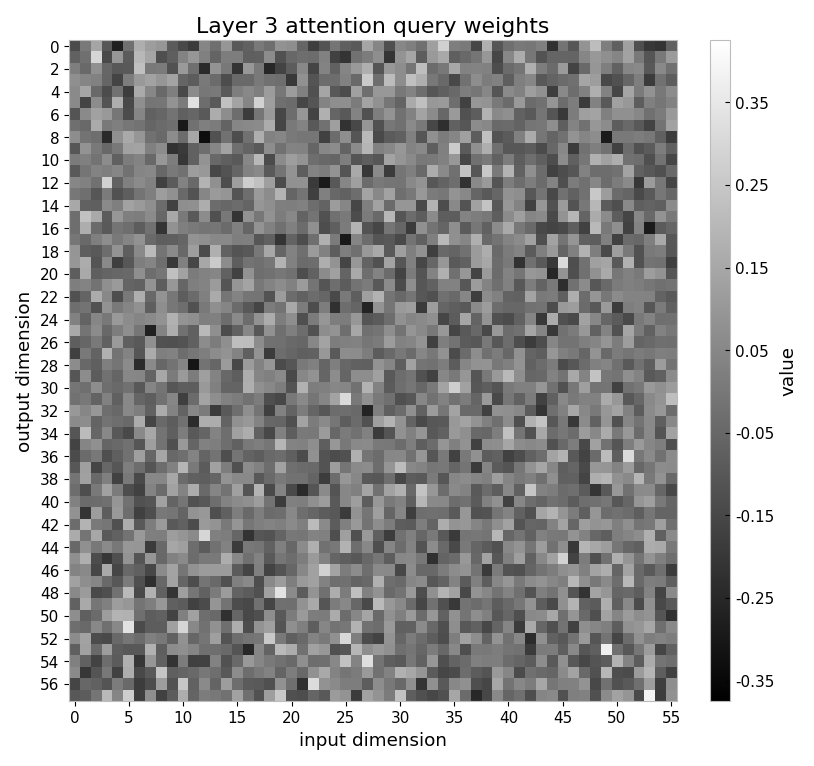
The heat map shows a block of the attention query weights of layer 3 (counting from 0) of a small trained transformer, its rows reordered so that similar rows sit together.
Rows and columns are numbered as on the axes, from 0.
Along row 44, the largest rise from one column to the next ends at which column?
47
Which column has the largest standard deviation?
27
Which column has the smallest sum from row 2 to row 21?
44
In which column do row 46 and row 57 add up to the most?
3
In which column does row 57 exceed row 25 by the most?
53
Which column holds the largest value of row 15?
1
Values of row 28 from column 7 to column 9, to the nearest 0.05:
0.05 -0.05 0
